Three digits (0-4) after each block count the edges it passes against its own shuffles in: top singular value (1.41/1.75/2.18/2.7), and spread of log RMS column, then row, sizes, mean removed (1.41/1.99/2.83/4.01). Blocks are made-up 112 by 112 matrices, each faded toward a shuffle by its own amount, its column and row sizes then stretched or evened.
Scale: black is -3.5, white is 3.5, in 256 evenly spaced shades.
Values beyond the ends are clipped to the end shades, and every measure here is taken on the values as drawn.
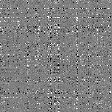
3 3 3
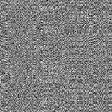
4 2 0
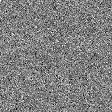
1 0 0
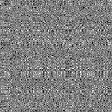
4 1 2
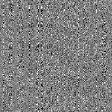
3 3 0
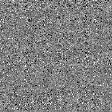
0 2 2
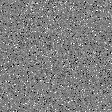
0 0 0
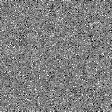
2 0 1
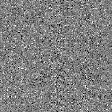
2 2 1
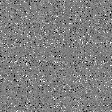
1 2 2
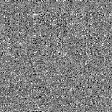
3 1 2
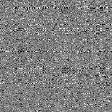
3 1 3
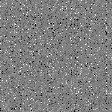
1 2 1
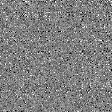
2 1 2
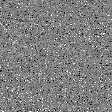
0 0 2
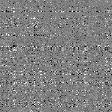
3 2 3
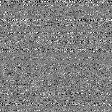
0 0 4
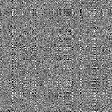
4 3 2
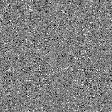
2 1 1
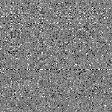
3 1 2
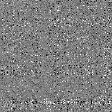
1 2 2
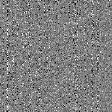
2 3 0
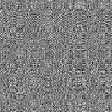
4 1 2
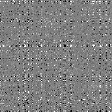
4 3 3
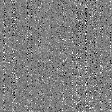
0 3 0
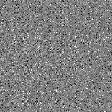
3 1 1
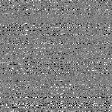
2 1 4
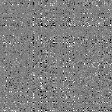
3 3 3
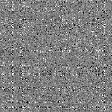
3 2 2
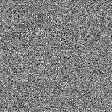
2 0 0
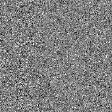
0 2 1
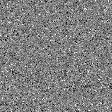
0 0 1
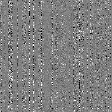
1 4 1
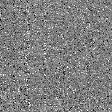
1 2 0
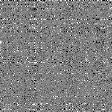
3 2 3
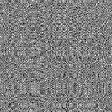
4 1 0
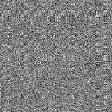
4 2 1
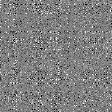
1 3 3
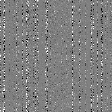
1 4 0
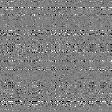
4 2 4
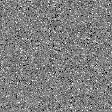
0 1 1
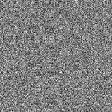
3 0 1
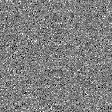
2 0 1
